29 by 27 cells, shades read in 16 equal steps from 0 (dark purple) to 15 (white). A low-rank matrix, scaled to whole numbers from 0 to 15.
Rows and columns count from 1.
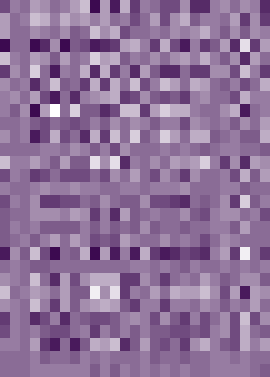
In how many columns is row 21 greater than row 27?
11
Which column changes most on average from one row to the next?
25
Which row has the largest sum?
23
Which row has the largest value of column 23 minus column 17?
20
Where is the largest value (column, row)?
6, 9
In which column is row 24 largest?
4
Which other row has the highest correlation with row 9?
19
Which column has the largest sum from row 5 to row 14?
12
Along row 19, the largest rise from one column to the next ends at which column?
13
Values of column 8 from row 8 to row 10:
2 12 4
